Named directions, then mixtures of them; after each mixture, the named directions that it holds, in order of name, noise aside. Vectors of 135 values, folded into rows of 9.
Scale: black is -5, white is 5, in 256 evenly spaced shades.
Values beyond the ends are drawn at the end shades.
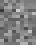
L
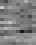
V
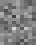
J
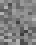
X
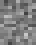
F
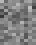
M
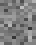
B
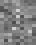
J, L.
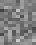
L, V, X.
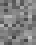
B, F.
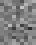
B, F, J.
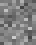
B.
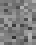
B.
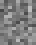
F, M.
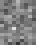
F, J.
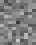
F, X.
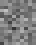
B, J, V.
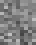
X.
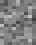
B, F, J.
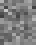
J, M.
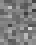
B, F.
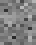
B.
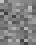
J, M, X.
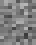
F.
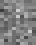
J, L.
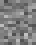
F, X.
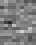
B, V.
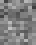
M, V.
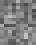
F.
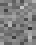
B.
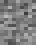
F.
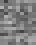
F, M, V.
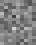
J.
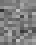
L, V, X.
